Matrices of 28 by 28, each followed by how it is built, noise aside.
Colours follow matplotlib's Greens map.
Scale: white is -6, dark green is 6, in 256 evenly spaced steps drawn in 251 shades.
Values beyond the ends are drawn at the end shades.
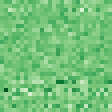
uneven rows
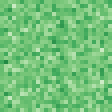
repeating rows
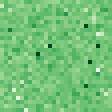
sparse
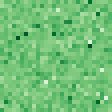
sparse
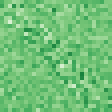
banded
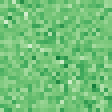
block diagonal
